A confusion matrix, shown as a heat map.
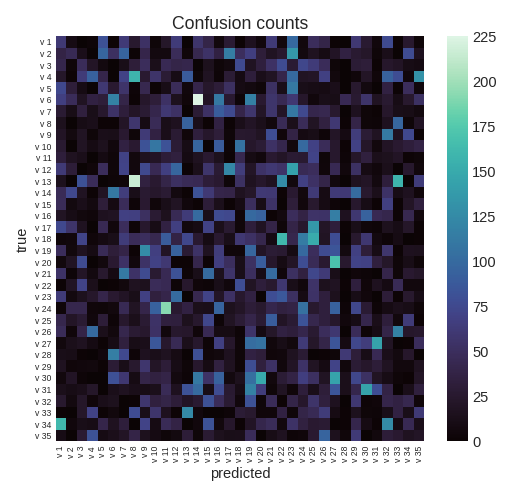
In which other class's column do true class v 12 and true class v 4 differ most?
v 8
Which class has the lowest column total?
v 28
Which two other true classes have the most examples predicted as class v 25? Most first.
v 18, v 17
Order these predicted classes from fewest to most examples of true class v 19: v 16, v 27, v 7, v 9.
v 7, v 16, v 27, v 9
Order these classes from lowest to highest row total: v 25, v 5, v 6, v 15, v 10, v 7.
v 15, v 5, v 25, v 7, v 10, v 6
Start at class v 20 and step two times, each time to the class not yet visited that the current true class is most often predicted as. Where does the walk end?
v 31
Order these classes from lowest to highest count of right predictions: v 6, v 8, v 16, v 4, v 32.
v 32, v 8, v 16, v 4, v 6
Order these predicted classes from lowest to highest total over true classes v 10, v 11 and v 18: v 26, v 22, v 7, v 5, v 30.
v 5, v 26, v 30, v 7, v 22
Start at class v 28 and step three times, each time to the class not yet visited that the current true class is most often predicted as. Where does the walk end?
v 29
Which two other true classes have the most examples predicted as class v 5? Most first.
v 2, v 1
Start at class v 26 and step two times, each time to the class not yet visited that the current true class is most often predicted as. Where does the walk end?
v 13
